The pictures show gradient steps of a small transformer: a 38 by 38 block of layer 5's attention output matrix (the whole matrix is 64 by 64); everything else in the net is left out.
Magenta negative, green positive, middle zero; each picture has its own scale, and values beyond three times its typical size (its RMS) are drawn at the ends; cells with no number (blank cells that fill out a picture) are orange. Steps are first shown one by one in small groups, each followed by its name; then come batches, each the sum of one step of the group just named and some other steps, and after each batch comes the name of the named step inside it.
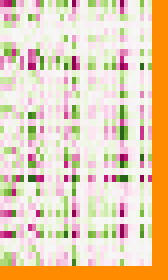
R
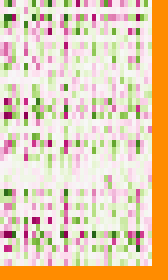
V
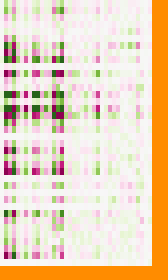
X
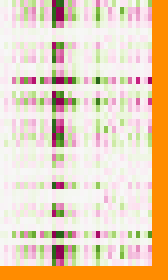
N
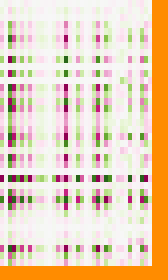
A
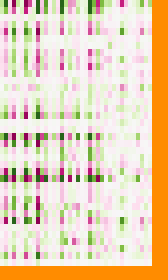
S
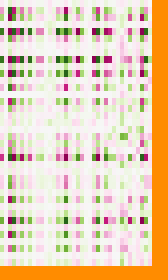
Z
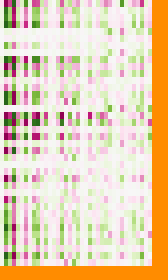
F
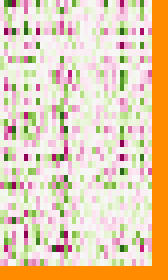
V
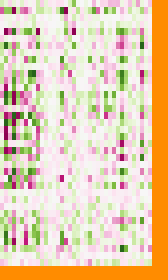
F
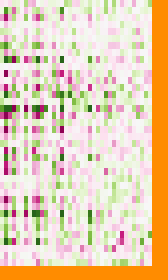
X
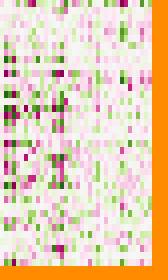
X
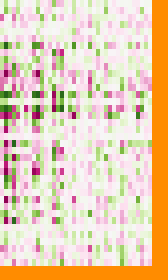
X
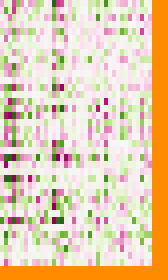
Z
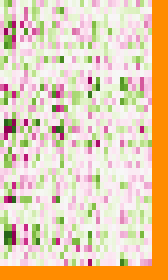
F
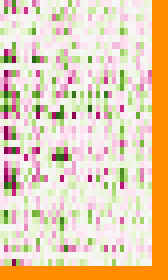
F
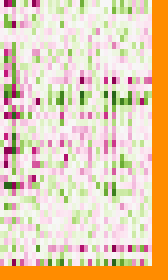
F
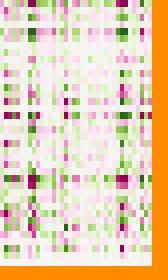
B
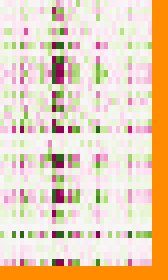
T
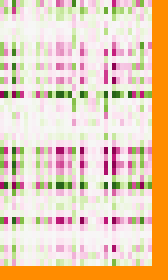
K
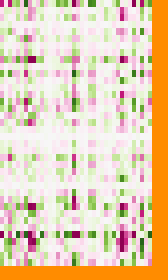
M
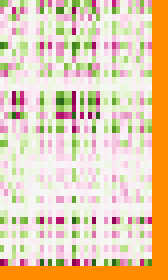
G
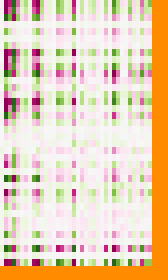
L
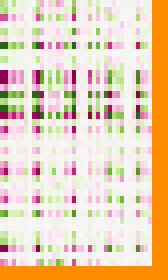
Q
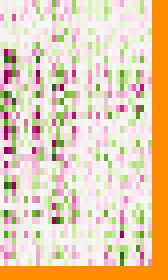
Q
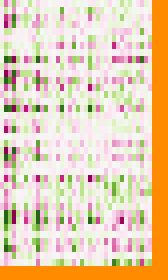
K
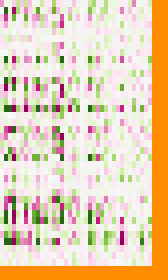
M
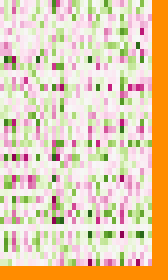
B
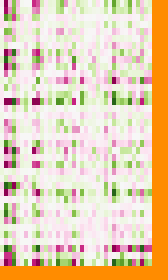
L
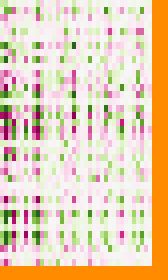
Q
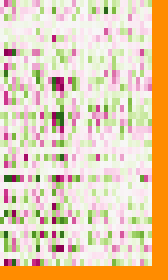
L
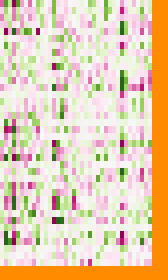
M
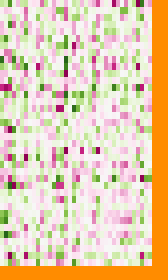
K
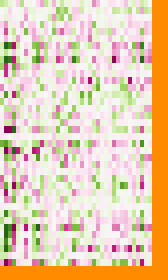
K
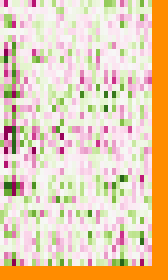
K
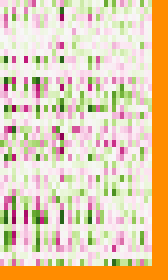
G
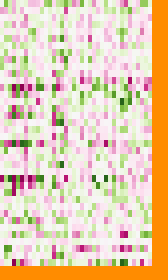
B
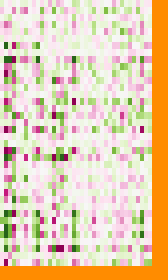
G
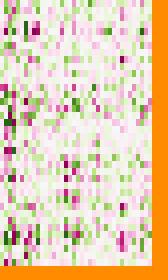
M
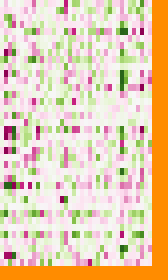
G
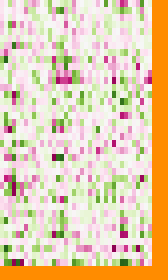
T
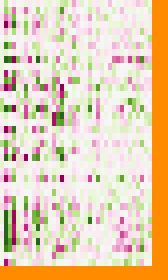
M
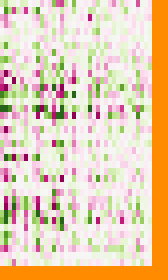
Q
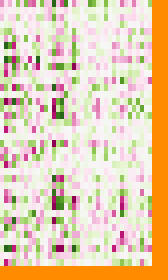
M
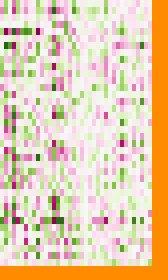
K
